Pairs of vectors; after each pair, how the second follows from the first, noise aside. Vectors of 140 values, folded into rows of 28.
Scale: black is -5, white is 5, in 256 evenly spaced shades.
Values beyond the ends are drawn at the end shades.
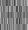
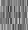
reversed.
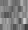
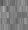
reversed, shrunk.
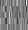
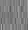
reversed, shrunk.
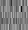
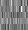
negated.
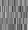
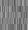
shrunk.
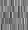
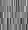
wrapped around.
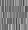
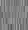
negated, shrunk.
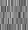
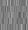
shrunk.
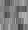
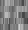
negated.
